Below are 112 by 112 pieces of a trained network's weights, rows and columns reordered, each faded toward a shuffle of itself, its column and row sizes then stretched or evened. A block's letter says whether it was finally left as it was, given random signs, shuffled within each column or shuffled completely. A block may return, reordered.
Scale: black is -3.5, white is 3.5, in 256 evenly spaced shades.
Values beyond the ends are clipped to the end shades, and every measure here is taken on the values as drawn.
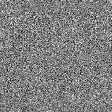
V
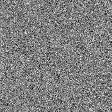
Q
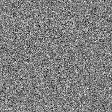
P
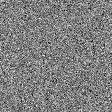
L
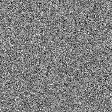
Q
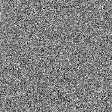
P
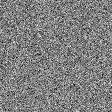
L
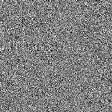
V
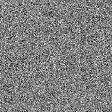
V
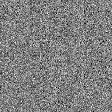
V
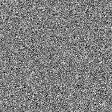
P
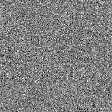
V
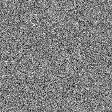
Q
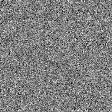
P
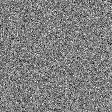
L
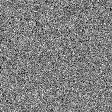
L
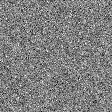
L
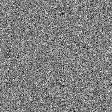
Q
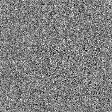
P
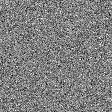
L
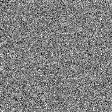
P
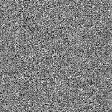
V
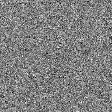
P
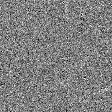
Q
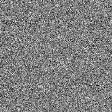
V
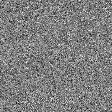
P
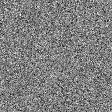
L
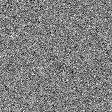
L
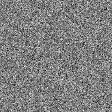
Q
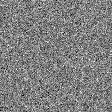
L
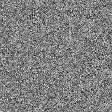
Q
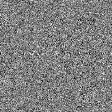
V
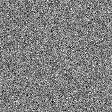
Q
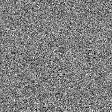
P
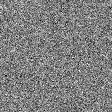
L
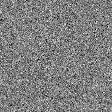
Q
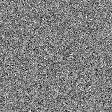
L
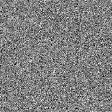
V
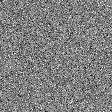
L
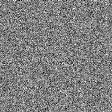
V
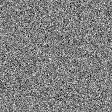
L
